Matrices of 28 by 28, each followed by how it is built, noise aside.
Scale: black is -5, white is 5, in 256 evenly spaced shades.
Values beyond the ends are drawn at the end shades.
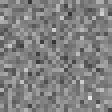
repeating rows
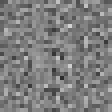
repeating rows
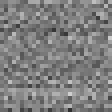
repeating columns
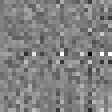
low rank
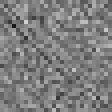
Toeplitz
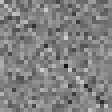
diagonal
